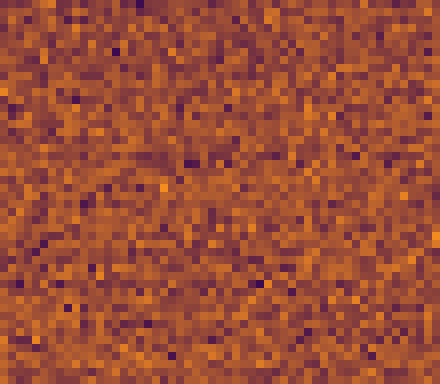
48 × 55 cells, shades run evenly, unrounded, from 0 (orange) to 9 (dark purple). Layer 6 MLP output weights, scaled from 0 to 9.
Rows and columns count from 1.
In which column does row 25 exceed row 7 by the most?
6
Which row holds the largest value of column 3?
36
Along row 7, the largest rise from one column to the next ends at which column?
15
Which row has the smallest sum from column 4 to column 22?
46
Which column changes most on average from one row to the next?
54
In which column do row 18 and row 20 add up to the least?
37
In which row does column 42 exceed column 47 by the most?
26
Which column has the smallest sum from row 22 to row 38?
39
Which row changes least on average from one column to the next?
16
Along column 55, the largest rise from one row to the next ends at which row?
32
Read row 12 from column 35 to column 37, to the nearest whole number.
2 5 4
